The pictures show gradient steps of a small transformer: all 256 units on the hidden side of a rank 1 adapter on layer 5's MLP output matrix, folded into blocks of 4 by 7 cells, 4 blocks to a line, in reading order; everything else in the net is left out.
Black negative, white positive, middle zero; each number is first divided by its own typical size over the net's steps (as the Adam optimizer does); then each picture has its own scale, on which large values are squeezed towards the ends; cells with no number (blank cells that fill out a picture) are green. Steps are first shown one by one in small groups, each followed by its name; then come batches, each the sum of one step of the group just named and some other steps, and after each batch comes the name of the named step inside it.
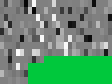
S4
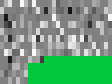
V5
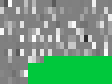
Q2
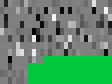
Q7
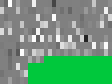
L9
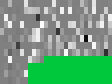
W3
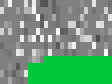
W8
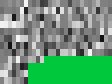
W3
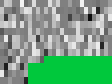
V5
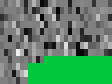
S4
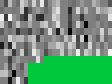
V5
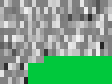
V5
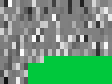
L9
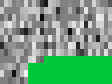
W8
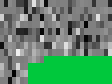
S4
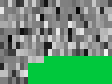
W8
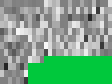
W3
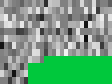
W3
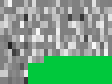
Q2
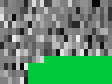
S4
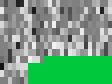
Q7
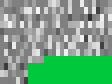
W3
